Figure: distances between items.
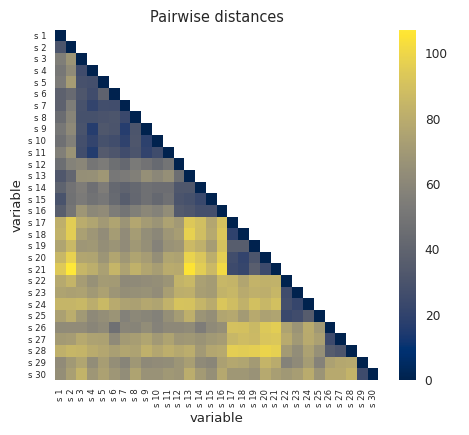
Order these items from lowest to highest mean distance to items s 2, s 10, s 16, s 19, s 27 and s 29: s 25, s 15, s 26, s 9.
s 15, s 9, s 26, s 25
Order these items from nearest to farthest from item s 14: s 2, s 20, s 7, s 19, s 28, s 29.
s 7, s 2, s 29, s 28, s 19, s 20
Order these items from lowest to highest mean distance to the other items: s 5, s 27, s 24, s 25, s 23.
s 5, s 25, s 23, s 27, s 24
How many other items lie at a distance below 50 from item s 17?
4
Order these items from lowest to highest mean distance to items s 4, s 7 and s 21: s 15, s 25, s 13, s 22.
s 15, s 25, s 22, s 13
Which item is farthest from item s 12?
s 24
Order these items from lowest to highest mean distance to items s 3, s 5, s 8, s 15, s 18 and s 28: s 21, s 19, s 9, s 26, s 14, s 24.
s 9, s 14, s 26, s 19, s 21, s 24
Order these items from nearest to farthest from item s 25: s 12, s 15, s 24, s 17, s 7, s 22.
s 22, s 24, s 7, s 15, s 12, s 17
